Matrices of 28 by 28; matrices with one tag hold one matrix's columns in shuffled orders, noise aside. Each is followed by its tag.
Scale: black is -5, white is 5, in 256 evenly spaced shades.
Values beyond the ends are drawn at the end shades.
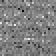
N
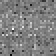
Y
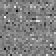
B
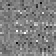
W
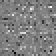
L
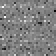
B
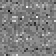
B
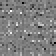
W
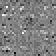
L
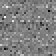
B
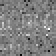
Y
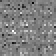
W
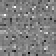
L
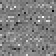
B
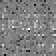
Y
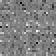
W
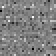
B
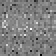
Y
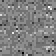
L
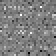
L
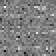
L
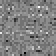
L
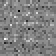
N
